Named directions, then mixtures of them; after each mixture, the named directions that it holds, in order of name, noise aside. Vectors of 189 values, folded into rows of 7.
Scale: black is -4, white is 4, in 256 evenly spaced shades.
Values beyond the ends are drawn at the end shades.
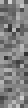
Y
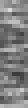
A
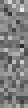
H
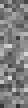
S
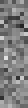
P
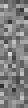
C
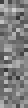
A, P, Y.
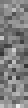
A, P, S.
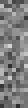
S.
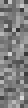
C, Y.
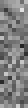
H, S.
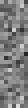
Y.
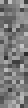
Y.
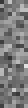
H, S.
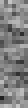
A, Y.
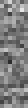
A, H, S.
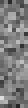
A, P, Y.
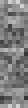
A, H, Y.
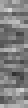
A.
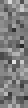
H.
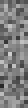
C.
